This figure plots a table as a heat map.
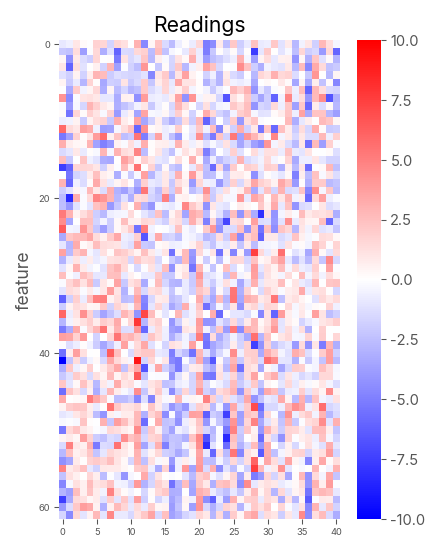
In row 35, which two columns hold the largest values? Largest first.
12, 0
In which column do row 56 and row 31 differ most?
28
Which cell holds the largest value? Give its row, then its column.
41, 11
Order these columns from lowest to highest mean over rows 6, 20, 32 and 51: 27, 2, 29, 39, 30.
29, 39, 30, 27, 2
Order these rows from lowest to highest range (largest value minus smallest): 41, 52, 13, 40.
13, 40, 52, 41
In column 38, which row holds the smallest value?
39
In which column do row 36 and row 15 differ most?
11
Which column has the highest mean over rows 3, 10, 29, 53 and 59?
20
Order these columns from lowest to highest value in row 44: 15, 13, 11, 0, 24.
15, 24, 11, 13, 0
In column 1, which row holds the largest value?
52
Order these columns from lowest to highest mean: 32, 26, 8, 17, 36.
36, 26, 17, 32, 8
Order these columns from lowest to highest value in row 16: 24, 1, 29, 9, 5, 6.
1, 24, 6, 29, 5, 9
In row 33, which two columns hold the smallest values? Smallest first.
0, 12
